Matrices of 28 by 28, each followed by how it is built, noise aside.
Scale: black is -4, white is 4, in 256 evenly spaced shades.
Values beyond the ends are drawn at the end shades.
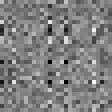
low rank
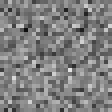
repeating columns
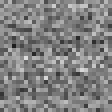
repeating columns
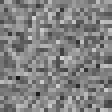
repeating rows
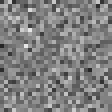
repeating columns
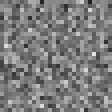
repeating columns
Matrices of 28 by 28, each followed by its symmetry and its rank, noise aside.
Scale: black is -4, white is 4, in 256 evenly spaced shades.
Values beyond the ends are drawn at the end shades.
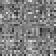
antisymmetric, rank four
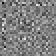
no symmetry, rank four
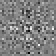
antisymmetric, rank four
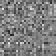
antisymmetric, rank four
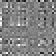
no symmetry, rank three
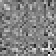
symmetric, rank four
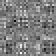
no symmetry, rank three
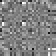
symmetric, rank three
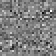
no symmetry, rank five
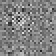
symmetric, rank four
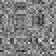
no symmetry, rank four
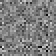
no symmetry, rank four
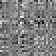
no symmetry, rank three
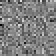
no symmetry, rank five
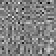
no symmetry, rank four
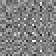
no symmetry, rank three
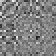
symmetric, rank three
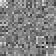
symmetric, rank five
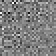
no symmetry, rank four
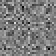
no symmetry, rank four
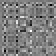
symmetric, rank three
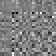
no symmetry, rank three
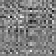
no symmetry, rank three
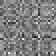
no symmetry, rank three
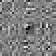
symmetric, rank three
